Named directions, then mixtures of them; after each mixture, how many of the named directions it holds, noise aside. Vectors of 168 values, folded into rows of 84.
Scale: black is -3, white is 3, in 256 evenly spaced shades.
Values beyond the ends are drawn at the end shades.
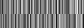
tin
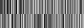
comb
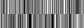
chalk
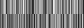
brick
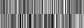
two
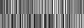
three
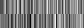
four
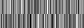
three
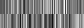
two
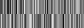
two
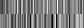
three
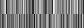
one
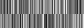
three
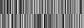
one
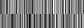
three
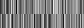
two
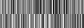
four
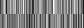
one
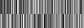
one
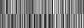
three
